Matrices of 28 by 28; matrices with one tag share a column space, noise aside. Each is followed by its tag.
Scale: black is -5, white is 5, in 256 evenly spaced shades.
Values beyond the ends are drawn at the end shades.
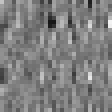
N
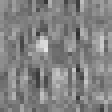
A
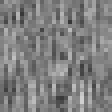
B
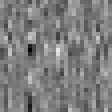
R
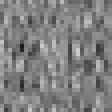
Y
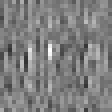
Y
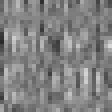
A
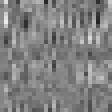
N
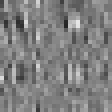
N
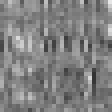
A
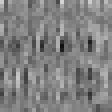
A
